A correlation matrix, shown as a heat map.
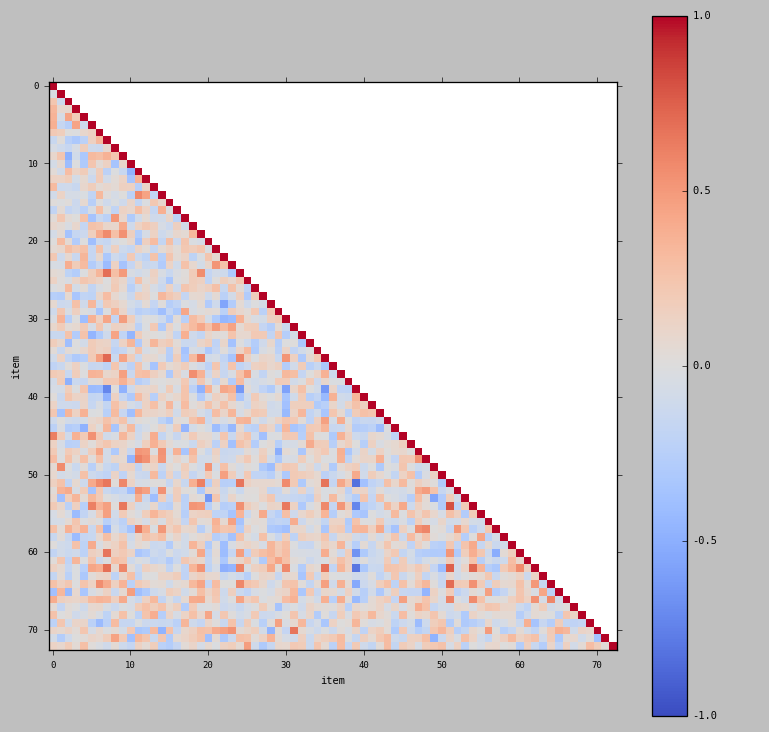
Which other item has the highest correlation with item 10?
65
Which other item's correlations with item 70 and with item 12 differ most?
14
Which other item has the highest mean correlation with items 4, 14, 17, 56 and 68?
57
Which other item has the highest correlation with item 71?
8
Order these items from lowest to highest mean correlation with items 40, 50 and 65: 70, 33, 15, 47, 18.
47, 18, 33, 15, 70
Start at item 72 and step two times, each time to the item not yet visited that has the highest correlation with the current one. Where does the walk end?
37
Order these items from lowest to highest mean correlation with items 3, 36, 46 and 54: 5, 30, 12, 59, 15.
15, 12, 30, 59, 5
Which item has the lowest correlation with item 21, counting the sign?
44
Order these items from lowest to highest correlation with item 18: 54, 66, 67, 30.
67, 30, 66, 54
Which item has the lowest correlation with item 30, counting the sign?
39
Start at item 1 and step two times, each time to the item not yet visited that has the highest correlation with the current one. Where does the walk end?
20
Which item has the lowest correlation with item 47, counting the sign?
29
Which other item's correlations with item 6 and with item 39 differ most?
51
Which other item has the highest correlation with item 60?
7
